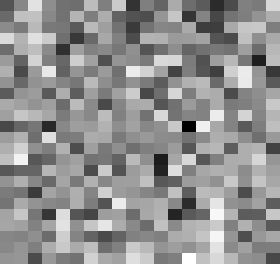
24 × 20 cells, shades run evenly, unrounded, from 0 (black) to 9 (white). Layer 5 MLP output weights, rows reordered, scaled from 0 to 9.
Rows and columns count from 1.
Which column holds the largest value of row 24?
14
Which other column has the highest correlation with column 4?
18
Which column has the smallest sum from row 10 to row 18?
12
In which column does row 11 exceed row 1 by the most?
16
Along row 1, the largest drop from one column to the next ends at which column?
10
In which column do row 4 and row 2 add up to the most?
3
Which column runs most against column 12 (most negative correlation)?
19
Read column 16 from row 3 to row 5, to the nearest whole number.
2 3 4
